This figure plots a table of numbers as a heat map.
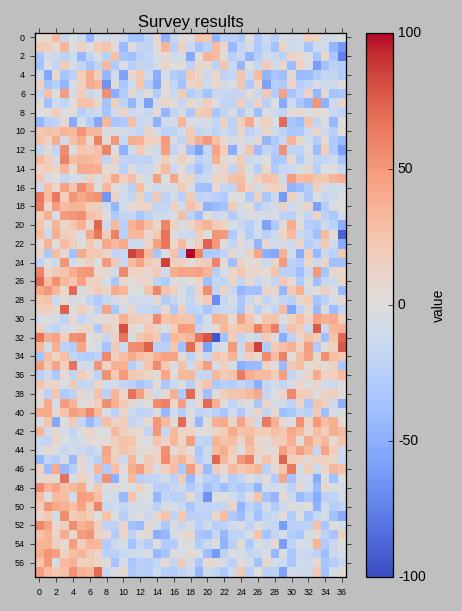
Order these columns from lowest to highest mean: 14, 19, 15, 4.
19, 14, 15, 4
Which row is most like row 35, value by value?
27
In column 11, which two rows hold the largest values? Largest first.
23, 38
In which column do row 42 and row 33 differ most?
13
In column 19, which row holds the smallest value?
12
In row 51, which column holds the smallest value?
36
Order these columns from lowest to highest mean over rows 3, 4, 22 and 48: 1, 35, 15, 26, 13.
26, 35, 13, 1, 15
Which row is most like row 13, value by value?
14
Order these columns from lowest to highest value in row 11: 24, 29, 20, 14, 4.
29, 24, 14, 4, 20
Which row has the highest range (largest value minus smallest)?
32
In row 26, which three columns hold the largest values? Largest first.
0, 2, 5
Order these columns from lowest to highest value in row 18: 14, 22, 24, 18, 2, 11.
22, 14, 24, 11, 18, 2
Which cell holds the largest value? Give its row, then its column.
23, 18
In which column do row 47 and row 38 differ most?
18
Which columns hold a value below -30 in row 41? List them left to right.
2, 6, 19
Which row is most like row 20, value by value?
11
